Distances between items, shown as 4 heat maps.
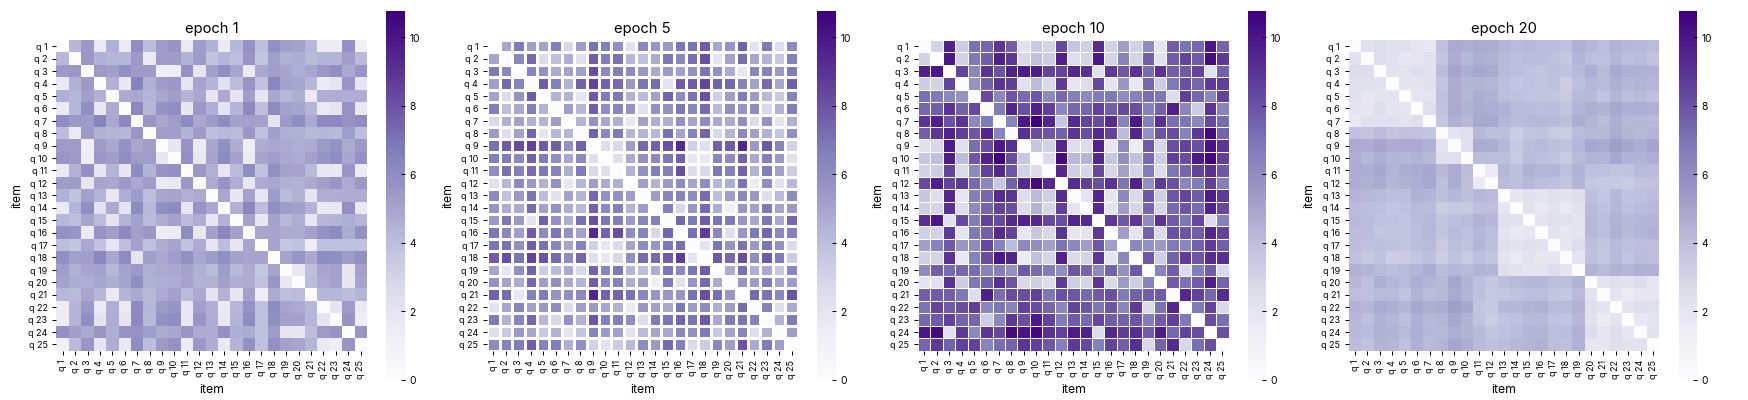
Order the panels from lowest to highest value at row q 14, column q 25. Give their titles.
epoch 1, epoch 20, epoch 5, epoch 10
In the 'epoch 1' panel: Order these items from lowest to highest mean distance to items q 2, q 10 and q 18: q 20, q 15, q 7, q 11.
q 7, q 15, q 20, q 11
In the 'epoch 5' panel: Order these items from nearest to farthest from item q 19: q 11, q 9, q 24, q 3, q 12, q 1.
q 24, q 12, q 1, q 3, q 11, q 9
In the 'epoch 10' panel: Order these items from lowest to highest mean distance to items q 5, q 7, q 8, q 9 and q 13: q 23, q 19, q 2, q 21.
q 2, q 21, q 19, q 23
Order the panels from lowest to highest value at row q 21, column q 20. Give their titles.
epoch 20, epoch 1, epoch 5, epoch 10
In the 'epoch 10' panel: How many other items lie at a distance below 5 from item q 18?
10
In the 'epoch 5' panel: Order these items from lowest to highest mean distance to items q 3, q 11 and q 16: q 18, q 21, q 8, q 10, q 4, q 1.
q 21, q 10, q 8, q 18, q 1, q 4
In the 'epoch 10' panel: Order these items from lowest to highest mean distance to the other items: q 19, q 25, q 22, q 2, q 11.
q 11, q 2, q 19, q 22, q 25
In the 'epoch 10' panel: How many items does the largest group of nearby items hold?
11
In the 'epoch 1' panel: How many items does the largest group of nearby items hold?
8
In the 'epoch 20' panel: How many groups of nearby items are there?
5
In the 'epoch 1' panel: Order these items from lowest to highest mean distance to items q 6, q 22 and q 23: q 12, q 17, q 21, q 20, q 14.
q 14, q 17, q 21, q 20, q 12
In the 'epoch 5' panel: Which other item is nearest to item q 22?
q 12
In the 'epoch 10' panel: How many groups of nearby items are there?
7
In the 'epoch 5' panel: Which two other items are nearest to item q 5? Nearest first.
q 8, q 2
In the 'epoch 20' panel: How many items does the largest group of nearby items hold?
7
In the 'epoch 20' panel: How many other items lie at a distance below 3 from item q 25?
5
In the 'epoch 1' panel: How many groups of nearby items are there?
6
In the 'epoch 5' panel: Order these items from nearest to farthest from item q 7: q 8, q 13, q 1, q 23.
q 1, q 8, q 13, q 23
